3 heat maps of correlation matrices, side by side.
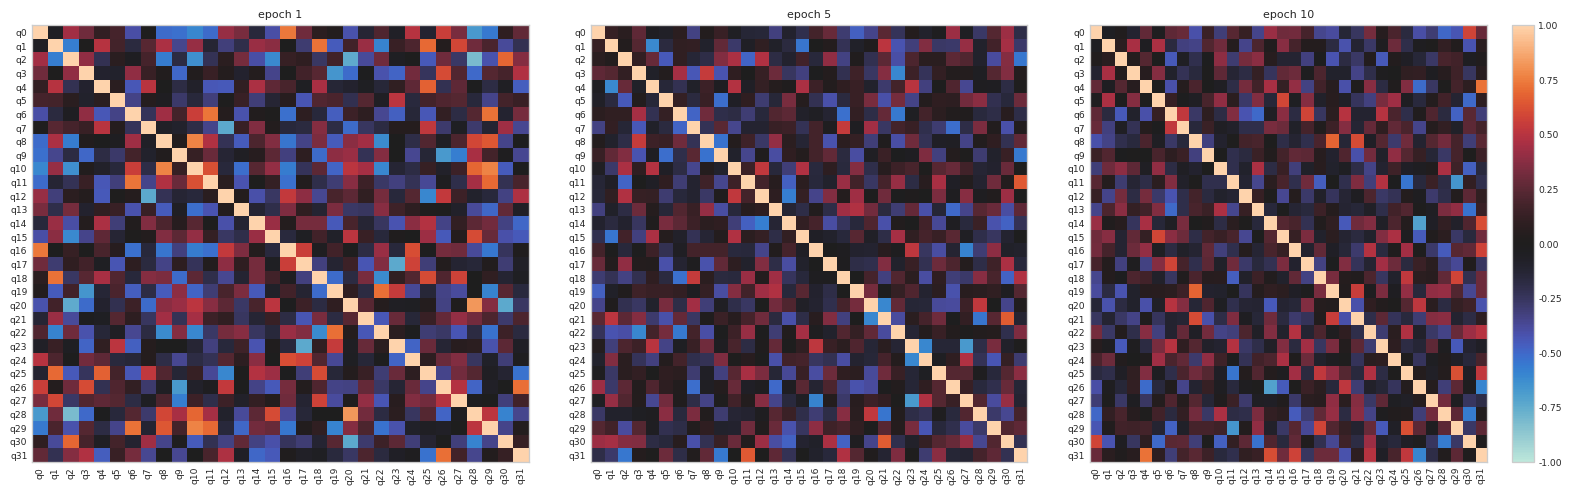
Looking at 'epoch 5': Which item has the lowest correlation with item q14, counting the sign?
q12
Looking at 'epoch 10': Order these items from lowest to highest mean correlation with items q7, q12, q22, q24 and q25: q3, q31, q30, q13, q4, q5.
q3, q5, q13, q30, q4, q31
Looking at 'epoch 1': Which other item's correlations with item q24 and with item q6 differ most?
q16
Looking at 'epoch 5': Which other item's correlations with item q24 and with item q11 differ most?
q31
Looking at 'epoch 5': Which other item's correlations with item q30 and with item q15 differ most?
q1
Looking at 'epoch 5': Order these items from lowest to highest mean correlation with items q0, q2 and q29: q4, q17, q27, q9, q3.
q27, q4, q9, q3, q17
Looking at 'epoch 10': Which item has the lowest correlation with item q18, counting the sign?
q11
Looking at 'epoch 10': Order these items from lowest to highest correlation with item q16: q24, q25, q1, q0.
q24, q1, q0, q25
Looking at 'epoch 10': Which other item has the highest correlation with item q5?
q15
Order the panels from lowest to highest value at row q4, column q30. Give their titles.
epoch 5, epoch 1, epoch 10
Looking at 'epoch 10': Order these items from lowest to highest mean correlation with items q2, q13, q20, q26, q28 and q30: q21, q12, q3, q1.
q21, q1, q3, q12
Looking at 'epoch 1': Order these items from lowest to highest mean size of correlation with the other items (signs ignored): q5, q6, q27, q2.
q5, q27, q6, q2
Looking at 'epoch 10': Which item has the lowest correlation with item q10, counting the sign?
q30
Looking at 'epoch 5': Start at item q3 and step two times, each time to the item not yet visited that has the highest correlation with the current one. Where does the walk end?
q13
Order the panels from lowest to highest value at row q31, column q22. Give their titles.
epoch 1, epoch 5, epoch 10
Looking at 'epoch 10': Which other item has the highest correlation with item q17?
q6
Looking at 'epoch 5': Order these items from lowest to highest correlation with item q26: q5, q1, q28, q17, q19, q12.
q19, q1, q28, q12, q5, q17
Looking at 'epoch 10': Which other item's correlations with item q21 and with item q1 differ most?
q8
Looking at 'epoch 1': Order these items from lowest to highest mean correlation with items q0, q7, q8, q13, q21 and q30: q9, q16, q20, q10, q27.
q20, q9, q10, q16, q27
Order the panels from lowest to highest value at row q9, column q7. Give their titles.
epoch 1, epoch 10, epoch 5
